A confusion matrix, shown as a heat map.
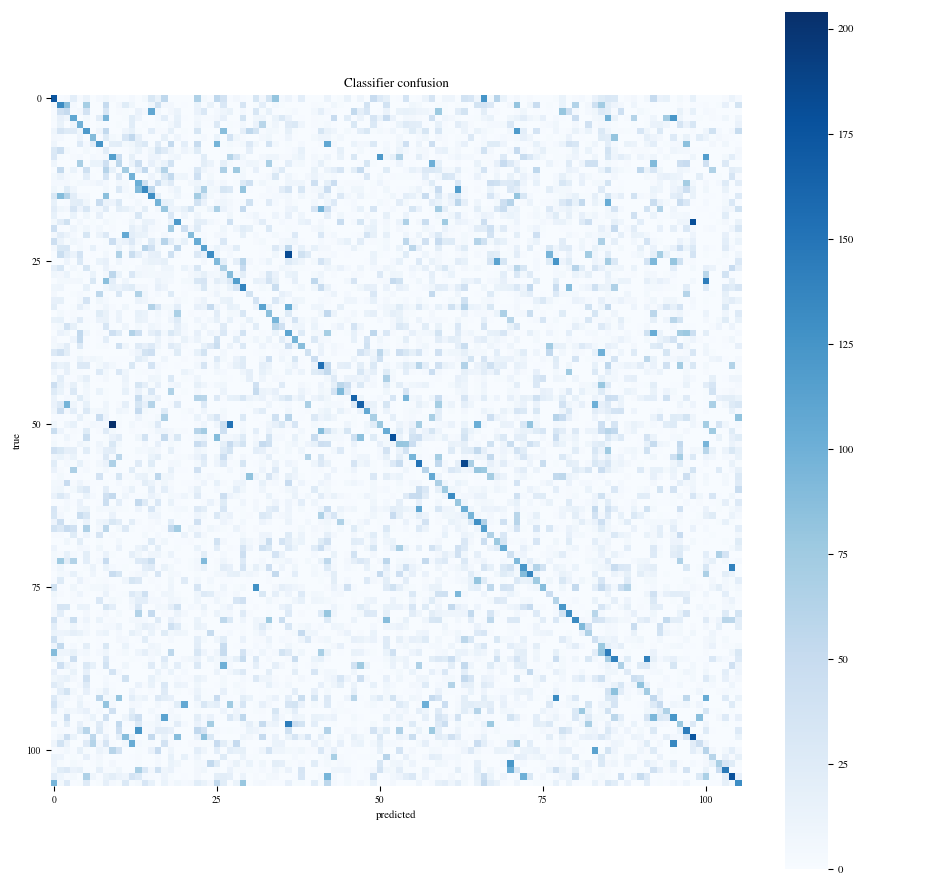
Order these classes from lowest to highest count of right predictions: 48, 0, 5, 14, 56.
48, 5, 14, 56, 0
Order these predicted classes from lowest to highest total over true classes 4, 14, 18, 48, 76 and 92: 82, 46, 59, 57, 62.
57, 82, 46, 59, 62
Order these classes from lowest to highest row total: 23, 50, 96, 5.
23, 96, 5, 50
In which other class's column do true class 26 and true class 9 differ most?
50
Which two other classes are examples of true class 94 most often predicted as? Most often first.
81, 65
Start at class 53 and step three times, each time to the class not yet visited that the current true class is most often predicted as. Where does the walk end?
63
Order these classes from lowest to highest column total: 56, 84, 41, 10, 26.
10, 56, 41, 26, 84
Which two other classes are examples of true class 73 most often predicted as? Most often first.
72, 100
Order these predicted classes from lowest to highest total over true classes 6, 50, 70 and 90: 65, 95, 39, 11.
39, 11, 95, 65
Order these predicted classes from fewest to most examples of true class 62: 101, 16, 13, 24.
101, 24, 16, 13
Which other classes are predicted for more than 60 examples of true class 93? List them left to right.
8, 20, 27, 57
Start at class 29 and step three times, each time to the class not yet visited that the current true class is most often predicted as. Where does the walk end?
58
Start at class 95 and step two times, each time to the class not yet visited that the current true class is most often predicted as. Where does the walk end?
41
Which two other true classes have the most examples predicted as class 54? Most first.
46, 53
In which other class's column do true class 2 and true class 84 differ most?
15
